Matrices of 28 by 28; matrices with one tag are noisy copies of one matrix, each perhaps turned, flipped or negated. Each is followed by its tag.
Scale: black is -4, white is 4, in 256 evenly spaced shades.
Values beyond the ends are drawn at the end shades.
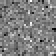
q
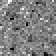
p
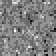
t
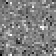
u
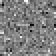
q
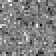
t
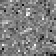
u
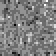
t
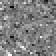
p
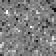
p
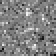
u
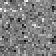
t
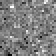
p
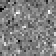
p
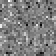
t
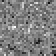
u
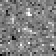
u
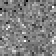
t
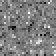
u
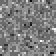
q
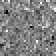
p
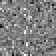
q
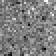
p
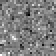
u
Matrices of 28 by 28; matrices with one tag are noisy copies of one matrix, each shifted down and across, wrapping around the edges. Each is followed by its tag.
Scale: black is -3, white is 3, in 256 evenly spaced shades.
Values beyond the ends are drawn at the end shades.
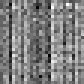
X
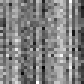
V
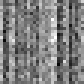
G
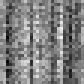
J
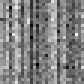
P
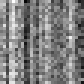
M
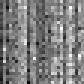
P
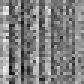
G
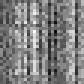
P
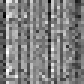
X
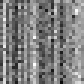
V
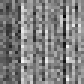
X
